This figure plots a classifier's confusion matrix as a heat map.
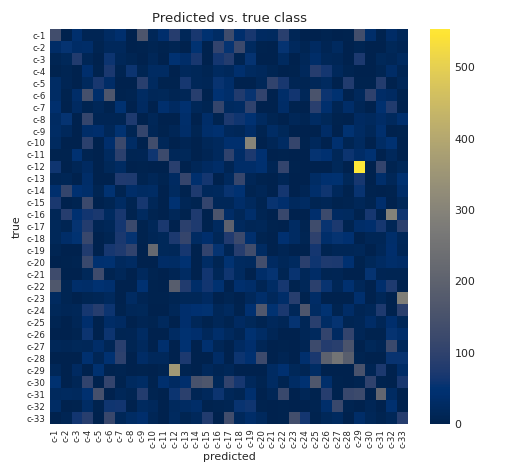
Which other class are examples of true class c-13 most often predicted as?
c-18
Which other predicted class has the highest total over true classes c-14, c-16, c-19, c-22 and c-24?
c-32
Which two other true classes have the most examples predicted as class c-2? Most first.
c-14, c-16
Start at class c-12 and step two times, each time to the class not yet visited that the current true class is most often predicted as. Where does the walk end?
c-31
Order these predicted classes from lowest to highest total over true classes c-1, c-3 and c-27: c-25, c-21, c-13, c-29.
c-21, c-13, c-25, c-29
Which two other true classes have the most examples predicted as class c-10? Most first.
c-19, c-11
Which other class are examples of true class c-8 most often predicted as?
c-4
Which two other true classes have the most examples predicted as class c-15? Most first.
c-30, c-19
